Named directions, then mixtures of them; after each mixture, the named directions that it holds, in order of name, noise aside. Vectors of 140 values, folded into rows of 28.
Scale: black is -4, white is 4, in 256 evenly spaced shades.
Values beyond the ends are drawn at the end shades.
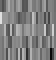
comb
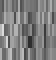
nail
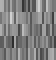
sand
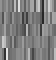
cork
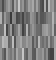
comb, cork, sand.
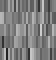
comb, cork.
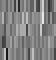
cork.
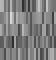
sand.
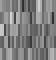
nail, sand.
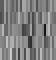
comb, nail, sand.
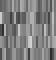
comb, nail, sand.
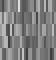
comb, cork, nail.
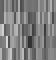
nail.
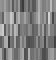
nail, sand.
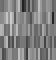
comb, nail, sand.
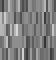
comb, nail.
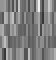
cork, nail, sand.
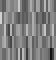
comb, cork.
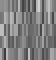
cork, nail, sand.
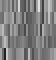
cork, nail, sand.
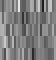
comb, cork, nail.
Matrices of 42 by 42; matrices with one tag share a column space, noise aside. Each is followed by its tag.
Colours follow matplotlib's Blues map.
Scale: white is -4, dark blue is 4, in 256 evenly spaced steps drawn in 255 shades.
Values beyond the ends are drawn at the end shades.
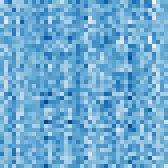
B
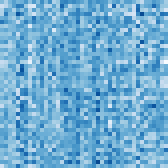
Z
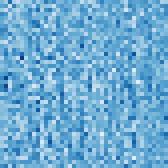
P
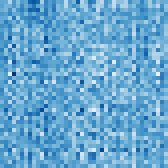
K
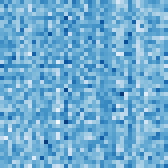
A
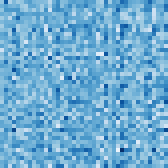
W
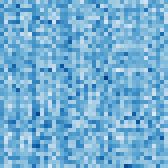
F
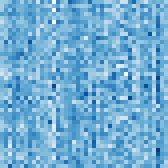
P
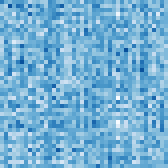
Z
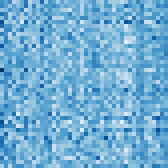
F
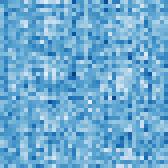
P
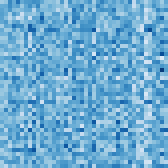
W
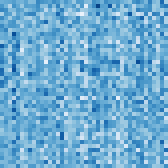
Z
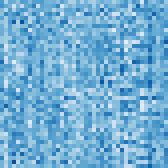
Z
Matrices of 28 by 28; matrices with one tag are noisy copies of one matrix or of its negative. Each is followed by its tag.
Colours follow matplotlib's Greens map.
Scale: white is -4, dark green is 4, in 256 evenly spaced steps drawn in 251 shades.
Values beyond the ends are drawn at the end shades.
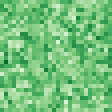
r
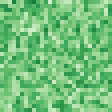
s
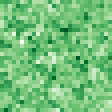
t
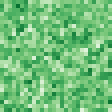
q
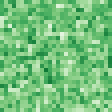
r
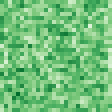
r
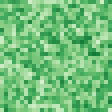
q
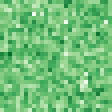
s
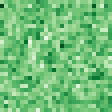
t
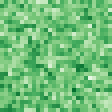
t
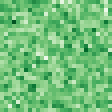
s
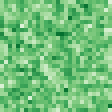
r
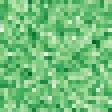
q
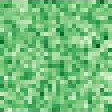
q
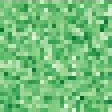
q
